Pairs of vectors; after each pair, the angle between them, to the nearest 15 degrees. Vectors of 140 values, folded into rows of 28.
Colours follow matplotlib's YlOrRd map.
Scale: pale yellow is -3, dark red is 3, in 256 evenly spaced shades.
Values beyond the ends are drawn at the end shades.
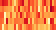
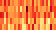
60 degrees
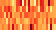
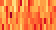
75 degrees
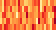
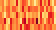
135 degrees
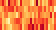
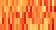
120 degrees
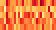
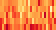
75 degrees
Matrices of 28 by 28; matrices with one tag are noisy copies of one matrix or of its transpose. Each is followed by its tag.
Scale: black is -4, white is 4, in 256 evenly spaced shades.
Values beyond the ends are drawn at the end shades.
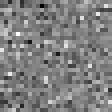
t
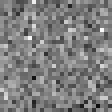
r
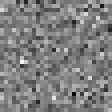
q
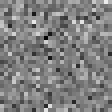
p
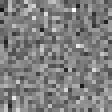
t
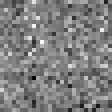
r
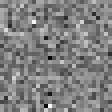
p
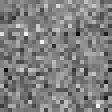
r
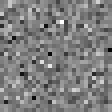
q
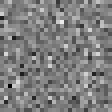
q
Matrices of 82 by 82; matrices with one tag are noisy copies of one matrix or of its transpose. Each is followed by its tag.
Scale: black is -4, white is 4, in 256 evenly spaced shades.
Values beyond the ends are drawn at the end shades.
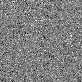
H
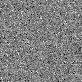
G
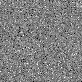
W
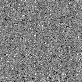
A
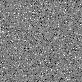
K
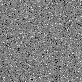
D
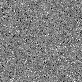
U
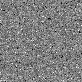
D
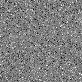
U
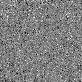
H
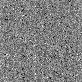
A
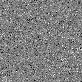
W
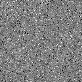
H
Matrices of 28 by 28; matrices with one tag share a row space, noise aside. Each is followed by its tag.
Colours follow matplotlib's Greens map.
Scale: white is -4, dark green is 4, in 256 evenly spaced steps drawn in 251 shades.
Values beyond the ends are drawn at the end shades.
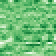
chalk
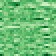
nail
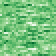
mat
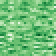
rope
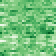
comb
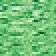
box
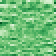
comb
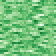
box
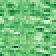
nail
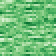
chalk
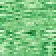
chalk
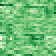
chalk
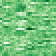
mat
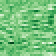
rope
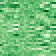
nail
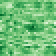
chalk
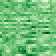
mat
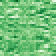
nail
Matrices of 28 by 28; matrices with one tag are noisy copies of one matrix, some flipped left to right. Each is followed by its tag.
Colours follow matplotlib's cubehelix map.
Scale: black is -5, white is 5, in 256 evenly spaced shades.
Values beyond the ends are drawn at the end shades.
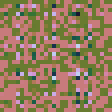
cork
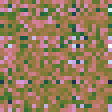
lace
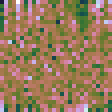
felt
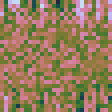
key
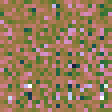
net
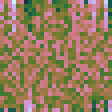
felt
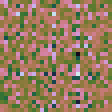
cork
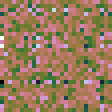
lace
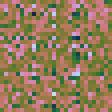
cork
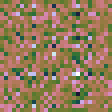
cork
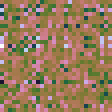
lace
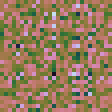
cork
